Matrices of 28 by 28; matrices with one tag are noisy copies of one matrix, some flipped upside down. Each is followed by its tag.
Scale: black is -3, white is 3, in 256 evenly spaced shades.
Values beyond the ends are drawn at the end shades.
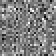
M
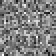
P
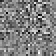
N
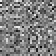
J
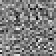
J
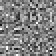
J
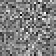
N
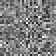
N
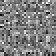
P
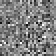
N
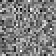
M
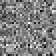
M
